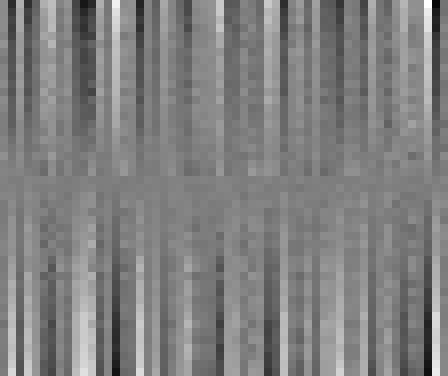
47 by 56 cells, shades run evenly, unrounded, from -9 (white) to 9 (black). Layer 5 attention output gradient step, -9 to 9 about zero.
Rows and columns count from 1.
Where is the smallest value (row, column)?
1, 54
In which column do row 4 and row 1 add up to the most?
55
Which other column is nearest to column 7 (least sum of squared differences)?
28
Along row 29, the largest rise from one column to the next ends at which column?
13
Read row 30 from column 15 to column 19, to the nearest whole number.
2 0 0 -1 0
